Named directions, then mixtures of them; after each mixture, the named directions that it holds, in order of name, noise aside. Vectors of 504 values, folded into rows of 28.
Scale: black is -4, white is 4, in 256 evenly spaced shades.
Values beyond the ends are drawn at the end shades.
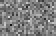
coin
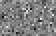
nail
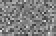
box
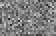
box, coin.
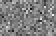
box, nail.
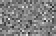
box, coin.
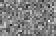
coin.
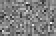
box, coin, nail.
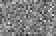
box, coin, nail.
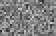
box, coin, nail.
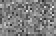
box, coin, nail.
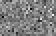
box, nail.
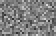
box, coin, nail.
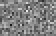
coin, nail.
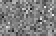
box, nail.
